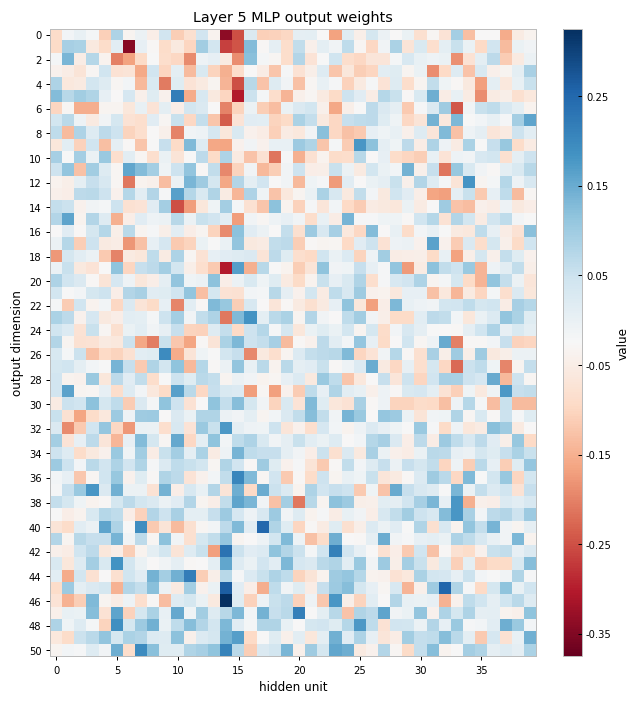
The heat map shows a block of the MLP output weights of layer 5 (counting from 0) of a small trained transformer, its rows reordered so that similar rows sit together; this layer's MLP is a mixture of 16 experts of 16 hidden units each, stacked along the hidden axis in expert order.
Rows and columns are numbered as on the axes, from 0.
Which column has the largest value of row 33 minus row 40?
10
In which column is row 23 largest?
16
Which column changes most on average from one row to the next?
33
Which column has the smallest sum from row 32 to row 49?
1
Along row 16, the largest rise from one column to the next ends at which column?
15
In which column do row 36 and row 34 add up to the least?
2
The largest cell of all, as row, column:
46, 14
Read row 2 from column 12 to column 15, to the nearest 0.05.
0 0 -0.05 -0.2
